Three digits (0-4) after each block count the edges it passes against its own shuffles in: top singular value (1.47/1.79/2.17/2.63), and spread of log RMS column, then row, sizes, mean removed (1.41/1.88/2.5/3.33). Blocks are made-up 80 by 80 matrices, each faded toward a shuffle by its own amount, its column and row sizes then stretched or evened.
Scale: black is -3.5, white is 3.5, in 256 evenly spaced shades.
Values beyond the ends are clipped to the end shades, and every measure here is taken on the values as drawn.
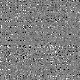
1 2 3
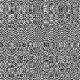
4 1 0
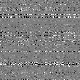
3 0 4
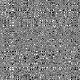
3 1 3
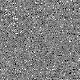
1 1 1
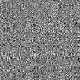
3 1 1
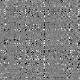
3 3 3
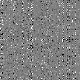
2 3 1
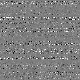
0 0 4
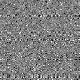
3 0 2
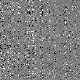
2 3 2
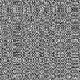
4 0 2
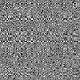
4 2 3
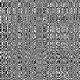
4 4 1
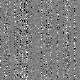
0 4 0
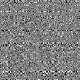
3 1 3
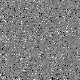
0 1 2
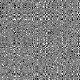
4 3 2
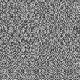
3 0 0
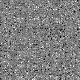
1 0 0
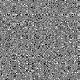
3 0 2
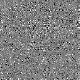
2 1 2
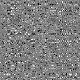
3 1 2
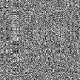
3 2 0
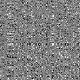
3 2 1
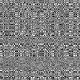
4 1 4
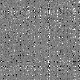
2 3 2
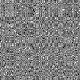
4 1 0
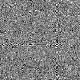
2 1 2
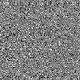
2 0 1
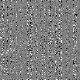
0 4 2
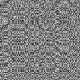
4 2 1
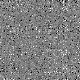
1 1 2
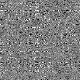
2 1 3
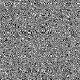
2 1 2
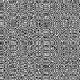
4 1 0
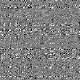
2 2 4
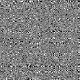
3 2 3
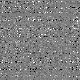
0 2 3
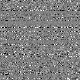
1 1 4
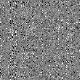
1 3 2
